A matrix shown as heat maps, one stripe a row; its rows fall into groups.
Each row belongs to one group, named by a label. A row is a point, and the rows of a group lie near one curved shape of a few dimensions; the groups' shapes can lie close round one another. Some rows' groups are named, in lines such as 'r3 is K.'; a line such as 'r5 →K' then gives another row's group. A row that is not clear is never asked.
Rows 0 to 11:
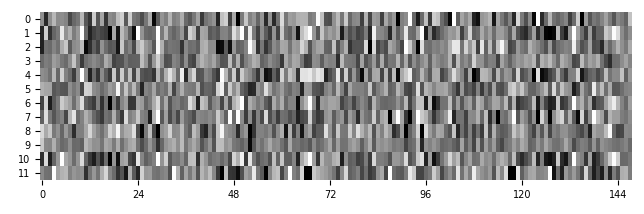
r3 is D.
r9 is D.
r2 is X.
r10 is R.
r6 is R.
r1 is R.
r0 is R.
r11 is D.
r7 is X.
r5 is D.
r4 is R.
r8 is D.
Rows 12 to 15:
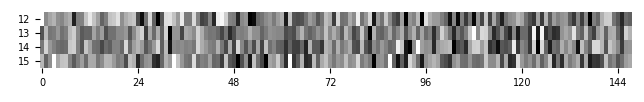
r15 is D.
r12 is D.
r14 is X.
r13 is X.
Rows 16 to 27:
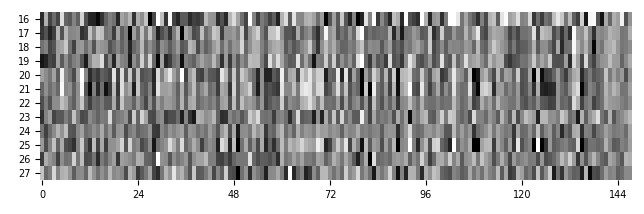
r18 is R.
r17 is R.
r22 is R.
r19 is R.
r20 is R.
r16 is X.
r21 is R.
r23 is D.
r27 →D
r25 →R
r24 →R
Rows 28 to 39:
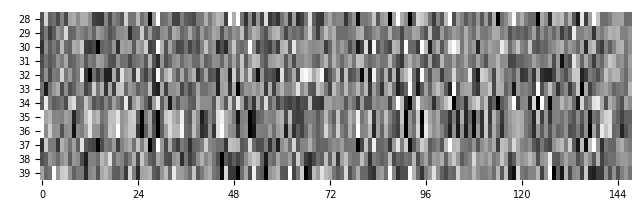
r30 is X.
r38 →D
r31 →R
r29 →R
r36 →D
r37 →X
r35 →D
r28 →X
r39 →D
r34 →X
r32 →R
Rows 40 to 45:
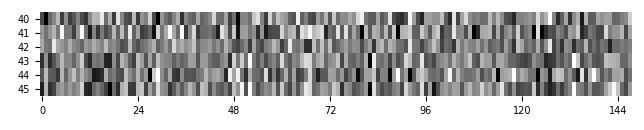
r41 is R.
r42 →D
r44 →X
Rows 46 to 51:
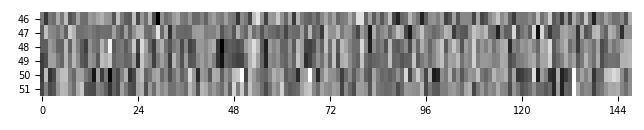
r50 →R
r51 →R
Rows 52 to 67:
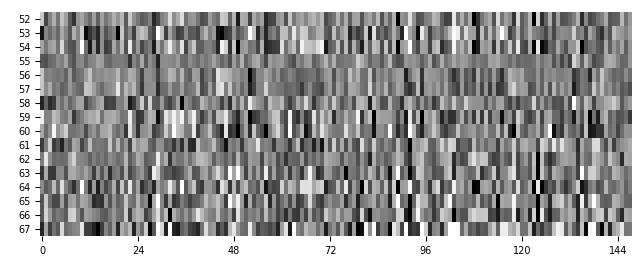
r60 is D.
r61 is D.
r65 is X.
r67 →X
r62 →X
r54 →R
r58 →R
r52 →R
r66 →X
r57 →D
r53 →X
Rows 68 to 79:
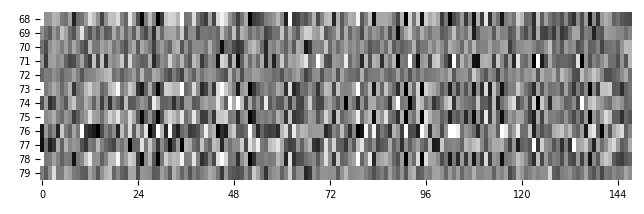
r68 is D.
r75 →D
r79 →D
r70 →D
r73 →D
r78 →D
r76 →X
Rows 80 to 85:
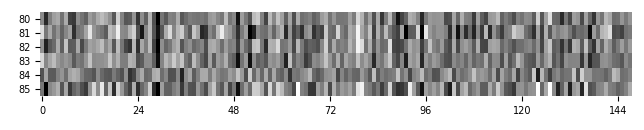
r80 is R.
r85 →R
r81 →D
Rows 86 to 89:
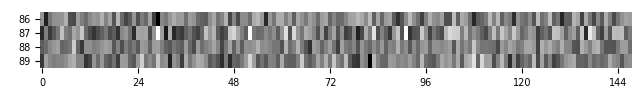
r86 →R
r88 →D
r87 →X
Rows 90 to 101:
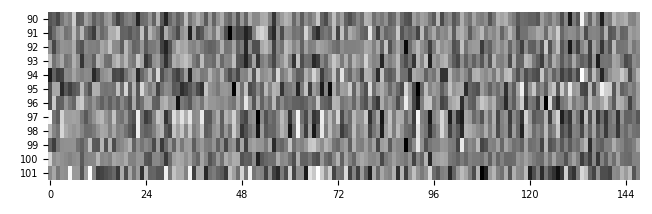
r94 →R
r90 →R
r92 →R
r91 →D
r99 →R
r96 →X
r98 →D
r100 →D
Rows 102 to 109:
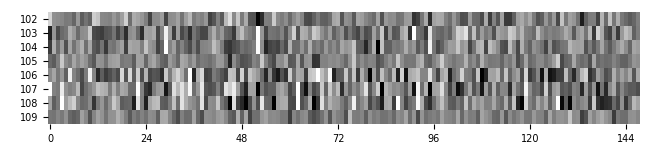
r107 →D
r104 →X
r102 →D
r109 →D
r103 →X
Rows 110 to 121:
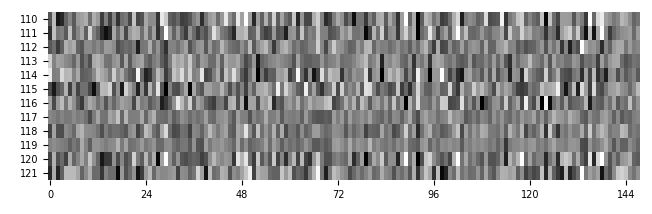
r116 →R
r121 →R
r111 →X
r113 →D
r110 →X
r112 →R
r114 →D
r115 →R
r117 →D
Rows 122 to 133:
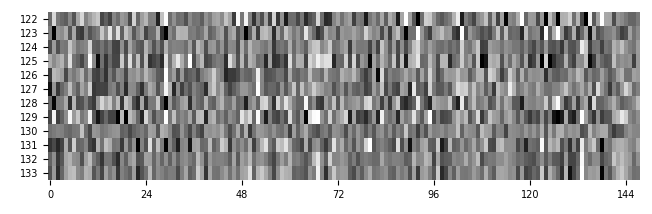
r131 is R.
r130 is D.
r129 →R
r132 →R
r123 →R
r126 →X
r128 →R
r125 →R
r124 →R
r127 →X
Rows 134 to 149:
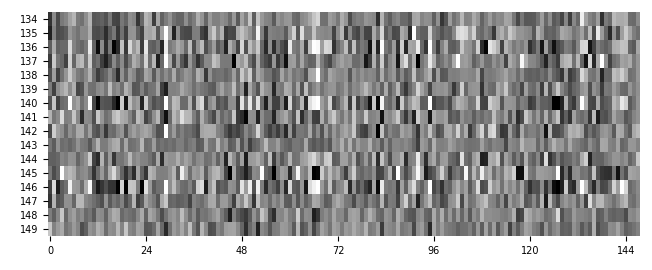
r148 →D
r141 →D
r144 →R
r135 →X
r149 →D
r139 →R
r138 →R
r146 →R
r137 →X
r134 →R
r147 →X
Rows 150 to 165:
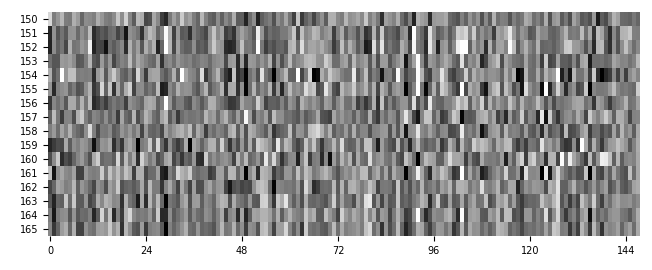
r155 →R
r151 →X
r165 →R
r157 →X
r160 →D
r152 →X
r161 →R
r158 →R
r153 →R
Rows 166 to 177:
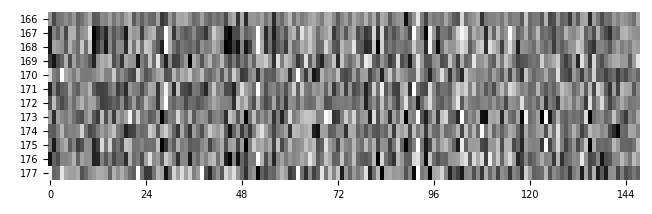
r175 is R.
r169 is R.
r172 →X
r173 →R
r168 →X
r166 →R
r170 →D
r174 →D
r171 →X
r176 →X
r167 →X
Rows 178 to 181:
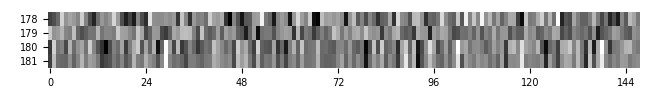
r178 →D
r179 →D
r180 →X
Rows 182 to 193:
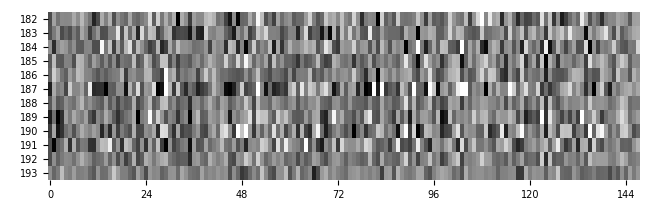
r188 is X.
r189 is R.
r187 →X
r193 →D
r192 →X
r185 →X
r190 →X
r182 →X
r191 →R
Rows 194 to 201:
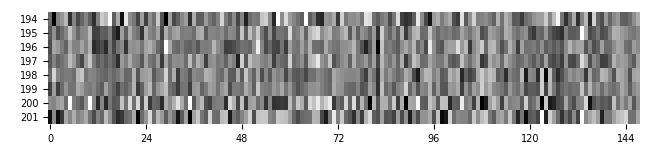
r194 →R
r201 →R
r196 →X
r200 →R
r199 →X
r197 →R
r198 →X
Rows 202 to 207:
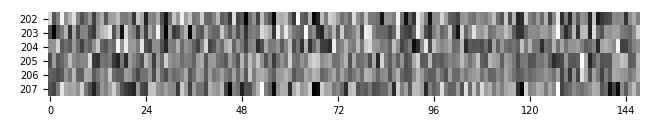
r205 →R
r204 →D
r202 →D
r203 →R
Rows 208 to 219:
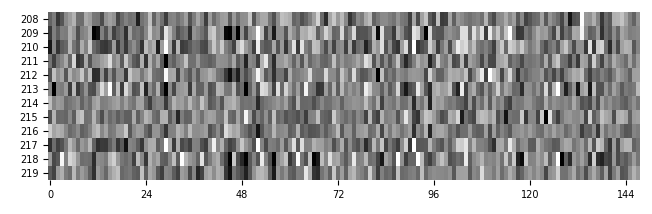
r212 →X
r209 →X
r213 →R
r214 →D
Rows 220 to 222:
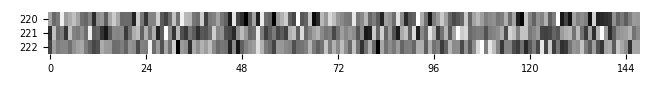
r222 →X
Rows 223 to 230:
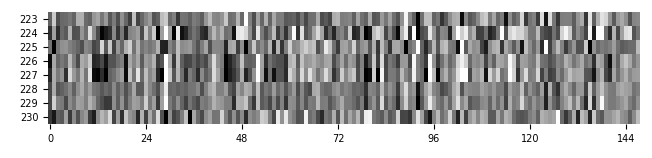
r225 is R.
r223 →X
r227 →X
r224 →X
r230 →R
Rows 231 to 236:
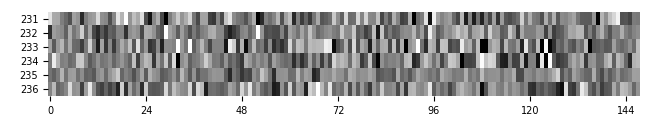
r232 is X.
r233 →R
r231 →D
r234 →X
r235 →D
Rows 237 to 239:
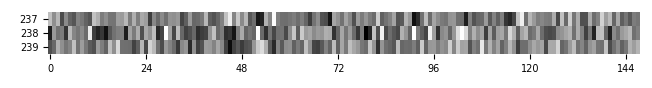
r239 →D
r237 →D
